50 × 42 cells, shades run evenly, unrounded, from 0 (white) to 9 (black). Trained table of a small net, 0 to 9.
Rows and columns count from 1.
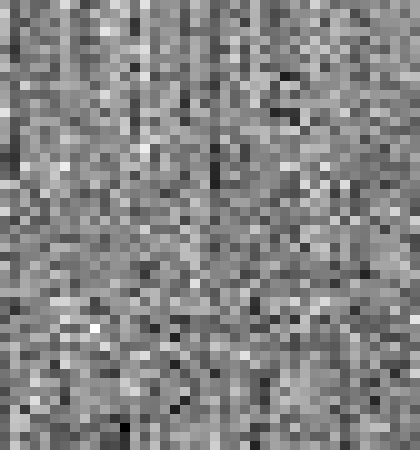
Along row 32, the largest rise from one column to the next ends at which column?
21
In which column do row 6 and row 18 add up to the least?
15
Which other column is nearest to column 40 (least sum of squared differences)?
12
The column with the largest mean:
22
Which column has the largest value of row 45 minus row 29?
19
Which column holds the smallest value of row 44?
14
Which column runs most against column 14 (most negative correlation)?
1
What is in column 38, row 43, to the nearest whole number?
7
